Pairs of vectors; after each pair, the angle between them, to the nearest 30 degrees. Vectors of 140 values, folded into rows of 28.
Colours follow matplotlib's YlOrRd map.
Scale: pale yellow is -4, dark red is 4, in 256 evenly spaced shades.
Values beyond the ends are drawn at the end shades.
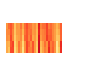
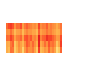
30 degrees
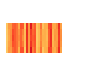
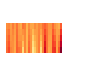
120 degrees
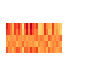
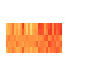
150 degrees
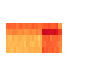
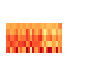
120 degrees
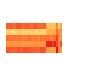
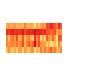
150 degrees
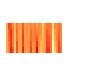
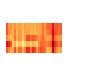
120 degrees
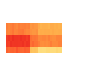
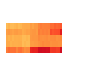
150 degrees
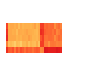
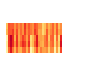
120 degrees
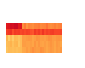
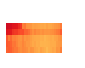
60 degrees
